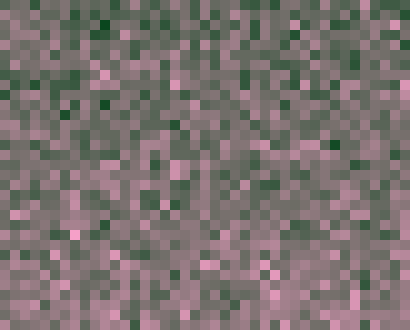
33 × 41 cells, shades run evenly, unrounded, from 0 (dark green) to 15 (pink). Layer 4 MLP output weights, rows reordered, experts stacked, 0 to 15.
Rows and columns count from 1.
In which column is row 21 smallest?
18
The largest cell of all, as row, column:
24, 8
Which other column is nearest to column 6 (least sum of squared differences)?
32
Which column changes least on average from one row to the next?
9
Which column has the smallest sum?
16
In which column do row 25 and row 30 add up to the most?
28
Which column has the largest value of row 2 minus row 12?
7
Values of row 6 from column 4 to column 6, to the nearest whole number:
6 9 4
